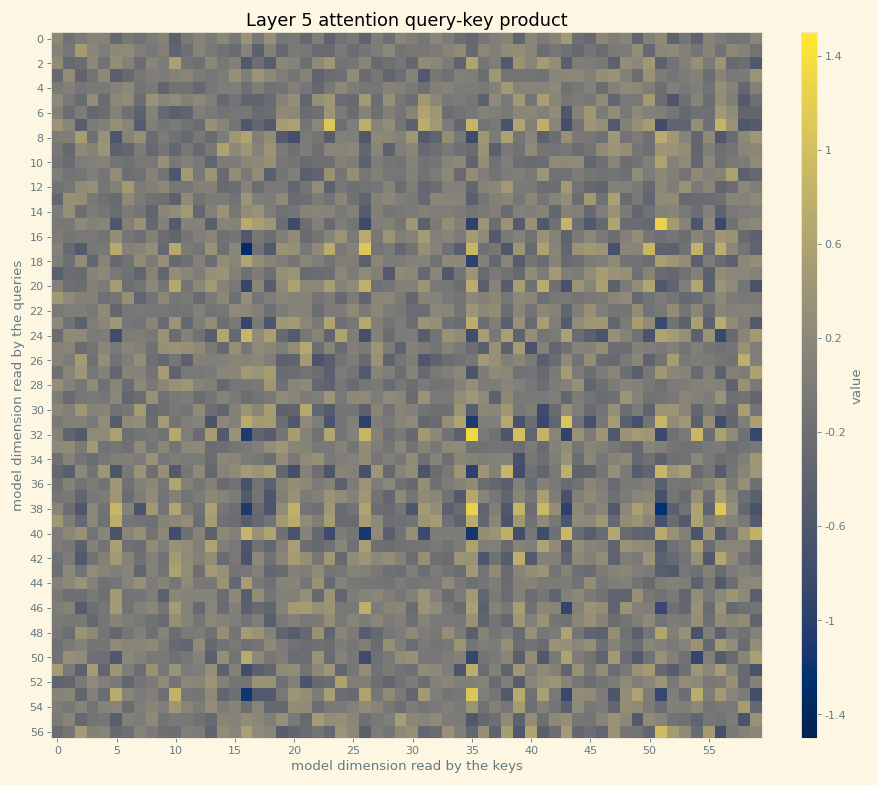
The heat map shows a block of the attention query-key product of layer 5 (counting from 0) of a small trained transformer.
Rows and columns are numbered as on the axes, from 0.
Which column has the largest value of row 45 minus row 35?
35
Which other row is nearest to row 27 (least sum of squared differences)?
10
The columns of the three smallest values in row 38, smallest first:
51, 16, 43
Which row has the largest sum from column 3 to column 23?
25
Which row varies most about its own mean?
38
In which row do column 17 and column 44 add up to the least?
1
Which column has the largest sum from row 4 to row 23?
23
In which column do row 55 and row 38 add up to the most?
56
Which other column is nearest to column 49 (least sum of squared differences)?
13
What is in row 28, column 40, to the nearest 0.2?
0
